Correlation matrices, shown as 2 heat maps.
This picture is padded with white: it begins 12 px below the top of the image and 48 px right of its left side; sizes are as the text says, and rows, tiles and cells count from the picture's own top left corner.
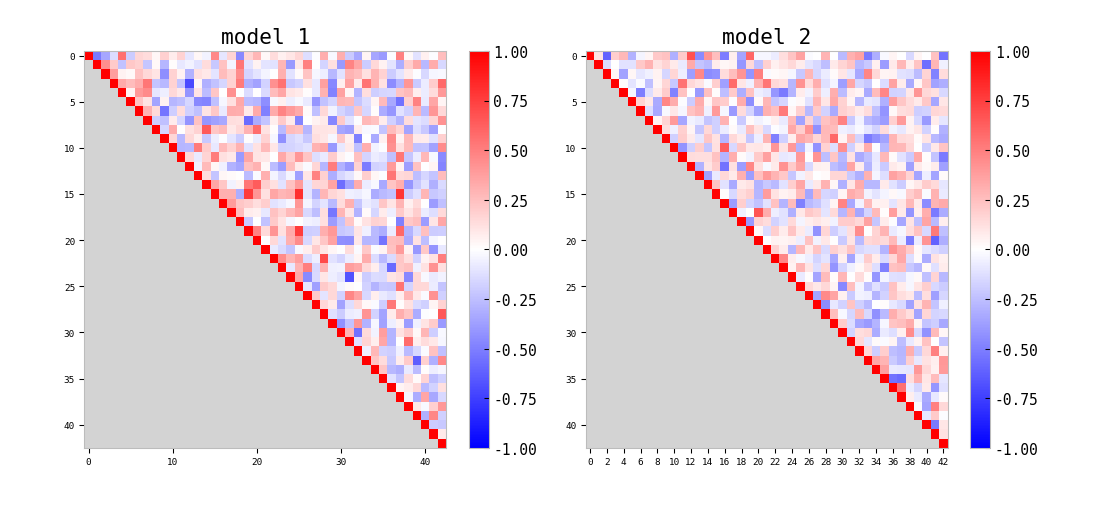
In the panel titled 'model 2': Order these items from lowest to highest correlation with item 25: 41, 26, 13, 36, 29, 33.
33, 41, 13, 29, 26, 36
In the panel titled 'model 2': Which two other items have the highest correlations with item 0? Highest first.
12, 19
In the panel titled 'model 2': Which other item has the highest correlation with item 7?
30
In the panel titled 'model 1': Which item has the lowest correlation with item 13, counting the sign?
5
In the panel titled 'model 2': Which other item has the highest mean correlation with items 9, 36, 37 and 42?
5
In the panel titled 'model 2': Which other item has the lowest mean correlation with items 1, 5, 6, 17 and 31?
35
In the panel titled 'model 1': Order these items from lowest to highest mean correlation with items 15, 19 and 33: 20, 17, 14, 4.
4, 17, 20, 14
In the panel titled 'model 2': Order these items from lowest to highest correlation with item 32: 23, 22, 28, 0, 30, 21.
21, 22, 23, 30, 28, 0
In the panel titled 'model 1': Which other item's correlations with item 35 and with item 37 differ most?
15
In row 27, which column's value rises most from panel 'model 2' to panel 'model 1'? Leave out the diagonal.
10
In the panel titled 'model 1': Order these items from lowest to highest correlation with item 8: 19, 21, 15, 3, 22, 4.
3, 4, 22, 21, 15, 19
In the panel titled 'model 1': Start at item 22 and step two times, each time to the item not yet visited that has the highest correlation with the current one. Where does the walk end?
42
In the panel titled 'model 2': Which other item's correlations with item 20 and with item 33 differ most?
17
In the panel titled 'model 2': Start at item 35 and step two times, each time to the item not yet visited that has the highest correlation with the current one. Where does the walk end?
39
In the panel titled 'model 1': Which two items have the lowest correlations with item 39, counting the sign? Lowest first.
33, 21
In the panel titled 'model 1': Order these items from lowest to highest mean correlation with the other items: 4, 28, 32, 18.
32, 18, 4, 28
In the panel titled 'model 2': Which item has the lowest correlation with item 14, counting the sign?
2
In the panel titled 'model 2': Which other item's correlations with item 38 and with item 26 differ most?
41
